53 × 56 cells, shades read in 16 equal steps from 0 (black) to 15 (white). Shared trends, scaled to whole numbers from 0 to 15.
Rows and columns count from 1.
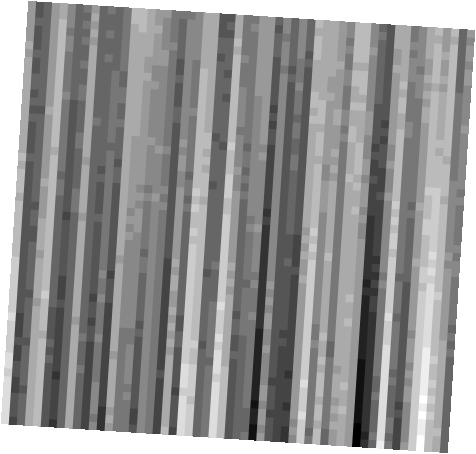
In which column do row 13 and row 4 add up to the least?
46
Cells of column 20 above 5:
9
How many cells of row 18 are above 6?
41
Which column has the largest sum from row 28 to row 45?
53
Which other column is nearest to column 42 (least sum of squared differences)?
14
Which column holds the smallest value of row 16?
45
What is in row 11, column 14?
10
